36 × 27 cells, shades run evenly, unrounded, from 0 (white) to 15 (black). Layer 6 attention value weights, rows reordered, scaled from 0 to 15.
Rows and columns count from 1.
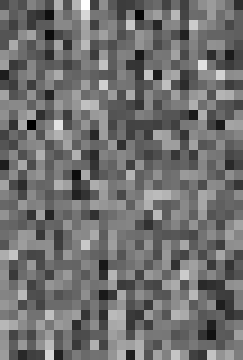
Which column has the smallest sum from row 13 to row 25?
23
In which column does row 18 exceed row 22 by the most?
9
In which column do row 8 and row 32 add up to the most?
16
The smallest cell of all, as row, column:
1, 10
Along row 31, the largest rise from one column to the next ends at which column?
25
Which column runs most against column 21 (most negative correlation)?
12
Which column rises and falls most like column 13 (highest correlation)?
8
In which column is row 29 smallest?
20
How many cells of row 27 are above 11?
4
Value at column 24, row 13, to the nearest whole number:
11
